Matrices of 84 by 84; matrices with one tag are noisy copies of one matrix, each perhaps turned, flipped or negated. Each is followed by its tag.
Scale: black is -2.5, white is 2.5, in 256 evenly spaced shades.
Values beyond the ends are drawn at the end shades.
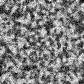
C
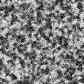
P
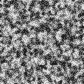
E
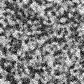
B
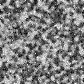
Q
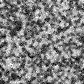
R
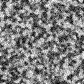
P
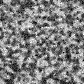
C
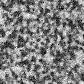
C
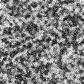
R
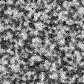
E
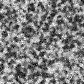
R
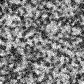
R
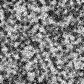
R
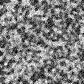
B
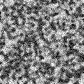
B
